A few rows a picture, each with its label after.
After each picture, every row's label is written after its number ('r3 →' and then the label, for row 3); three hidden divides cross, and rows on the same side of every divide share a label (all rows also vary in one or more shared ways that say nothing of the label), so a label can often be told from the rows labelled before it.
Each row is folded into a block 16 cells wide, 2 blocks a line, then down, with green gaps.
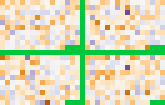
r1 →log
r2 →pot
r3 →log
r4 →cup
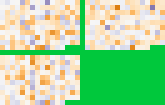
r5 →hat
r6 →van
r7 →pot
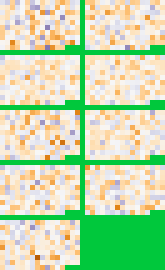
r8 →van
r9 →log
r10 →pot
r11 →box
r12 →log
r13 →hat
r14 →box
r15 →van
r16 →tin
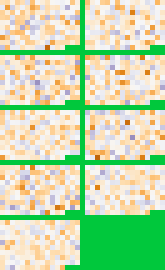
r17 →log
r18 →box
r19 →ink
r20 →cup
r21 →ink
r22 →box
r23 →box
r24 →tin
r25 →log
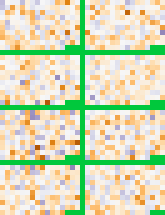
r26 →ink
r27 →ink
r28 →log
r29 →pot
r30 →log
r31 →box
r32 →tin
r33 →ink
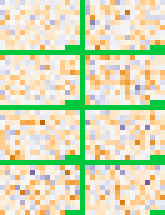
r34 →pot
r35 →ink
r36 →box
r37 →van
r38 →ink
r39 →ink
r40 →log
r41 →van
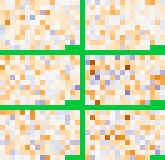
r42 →pot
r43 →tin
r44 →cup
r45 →pot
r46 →log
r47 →tin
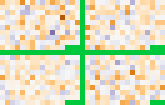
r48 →box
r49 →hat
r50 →pot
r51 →ink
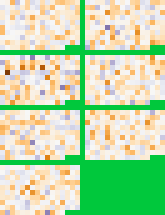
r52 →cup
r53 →log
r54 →hat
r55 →box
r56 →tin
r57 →log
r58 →box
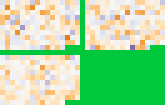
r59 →tin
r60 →box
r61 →van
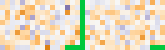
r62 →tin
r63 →ink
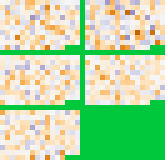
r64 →pot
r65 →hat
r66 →box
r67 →box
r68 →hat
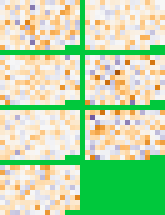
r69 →log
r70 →box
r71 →tin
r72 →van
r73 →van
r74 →log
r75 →van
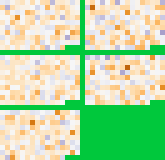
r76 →box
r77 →tin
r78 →box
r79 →pot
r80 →box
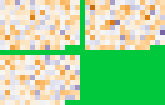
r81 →cup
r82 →hat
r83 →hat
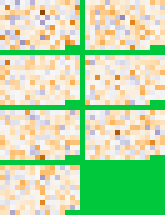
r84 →tin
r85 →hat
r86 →tin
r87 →box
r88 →ink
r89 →ink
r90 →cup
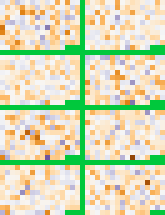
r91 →ink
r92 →pot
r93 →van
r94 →van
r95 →pot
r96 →log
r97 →cup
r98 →pot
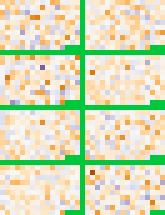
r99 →cup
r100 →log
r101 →log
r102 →log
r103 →box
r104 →box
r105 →log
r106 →tin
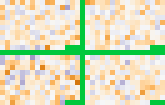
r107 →van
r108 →ink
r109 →box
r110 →box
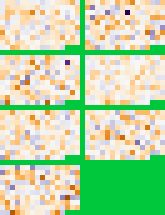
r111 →ink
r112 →van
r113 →van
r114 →hat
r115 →cup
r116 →pot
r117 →ink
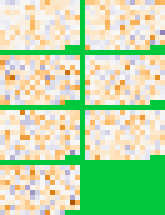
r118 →van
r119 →hat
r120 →tin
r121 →pot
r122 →pot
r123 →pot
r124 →ink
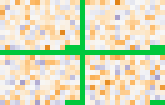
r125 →log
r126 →hat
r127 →cup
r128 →pot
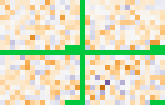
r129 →tin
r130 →van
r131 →hat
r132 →cup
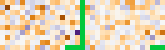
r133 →log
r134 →van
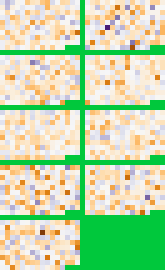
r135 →box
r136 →cup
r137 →log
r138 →tin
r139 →pot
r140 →hat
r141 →hat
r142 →log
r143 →box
